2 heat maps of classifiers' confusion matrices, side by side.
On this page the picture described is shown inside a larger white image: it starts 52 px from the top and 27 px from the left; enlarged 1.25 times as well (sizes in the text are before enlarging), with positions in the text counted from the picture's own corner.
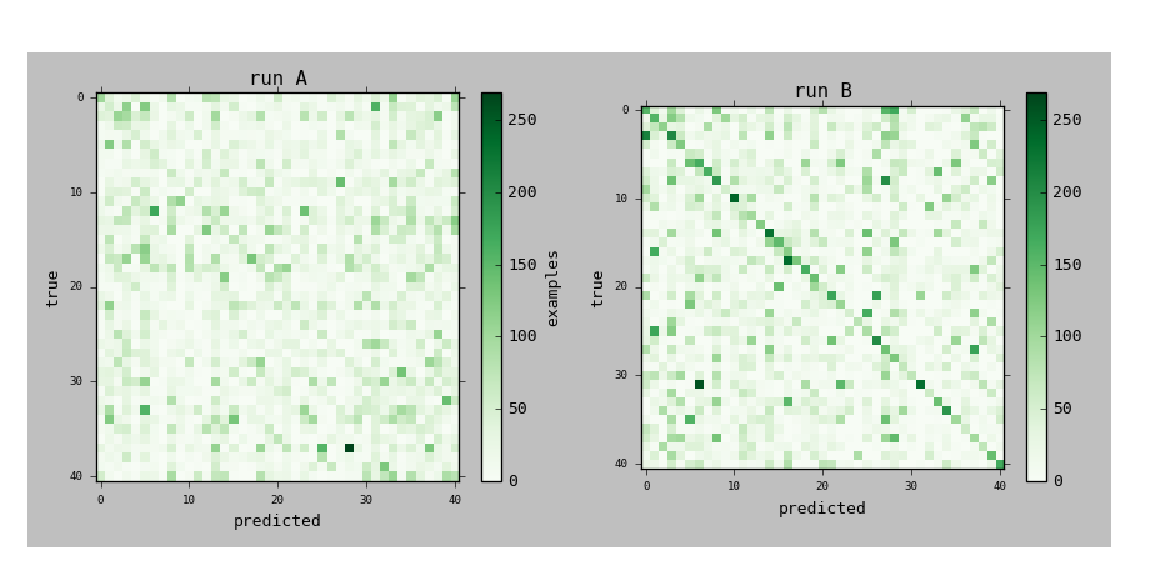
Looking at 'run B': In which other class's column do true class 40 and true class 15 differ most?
28
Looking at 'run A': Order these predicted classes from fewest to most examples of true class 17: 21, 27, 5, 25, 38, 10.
21, 27, 25, 38, 10, 5
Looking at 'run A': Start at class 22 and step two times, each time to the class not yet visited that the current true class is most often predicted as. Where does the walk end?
31
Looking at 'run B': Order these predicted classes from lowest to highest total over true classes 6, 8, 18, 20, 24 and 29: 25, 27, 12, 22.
12, 25, 22, 27
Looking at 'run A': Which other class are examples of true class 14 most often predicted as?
12
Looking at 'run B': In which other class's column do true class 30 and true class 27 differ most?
37
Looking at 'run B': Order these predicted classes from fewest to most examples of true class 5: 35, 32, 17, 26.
17, 32, 35, 26
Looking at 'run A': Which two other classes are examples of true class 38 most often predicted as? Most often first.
25, 3
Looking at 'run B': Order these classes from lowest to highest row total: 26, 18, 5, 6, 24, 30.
5, 24, 30, 26, 18, 6
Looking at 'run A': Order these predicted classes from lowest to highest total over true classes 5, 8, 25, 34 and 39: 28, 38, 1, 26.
26, 28, 38, 1
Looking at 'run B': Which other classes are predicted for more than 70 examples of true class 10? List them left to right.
6, 12, 19, 34
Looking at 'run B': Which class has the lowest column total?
24
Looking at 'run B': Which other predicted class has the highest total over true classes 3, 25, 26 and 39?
1
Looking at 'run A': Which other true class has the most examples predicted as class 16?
14
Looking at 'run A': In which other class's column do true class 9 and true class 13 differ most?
27
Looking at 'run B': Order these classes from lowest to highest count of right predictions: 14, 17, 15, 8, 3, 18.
17, 15, 18, 8, 3, 14
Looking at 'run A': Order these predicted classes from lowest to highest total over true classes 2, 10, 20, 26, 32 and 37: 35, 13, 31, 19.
19, 35, 31, 13
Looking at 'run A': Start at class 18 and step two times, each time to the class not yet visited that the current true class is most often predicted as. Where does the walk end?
30
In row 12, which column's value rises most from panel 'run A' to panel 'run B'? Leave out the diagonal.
11
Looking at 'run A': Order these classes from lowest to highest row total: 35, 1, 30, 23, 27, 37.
23, 27, 35, 1, 30, 37
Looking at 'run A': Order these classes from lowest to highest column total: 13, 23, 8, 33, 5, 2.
2, 23, 8, 33, 13, 5
